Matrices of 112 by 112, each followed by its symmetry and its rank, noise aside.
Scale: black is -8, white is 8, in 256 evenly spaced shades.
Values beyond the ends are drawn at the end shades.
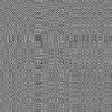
no symmetry, rank three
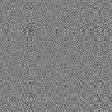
no symmetry, rank three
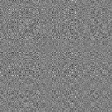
symmetric, rank four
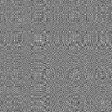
symmetric, rank four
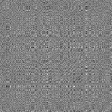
symmetric, rank five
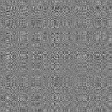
antisymmetric, rank four
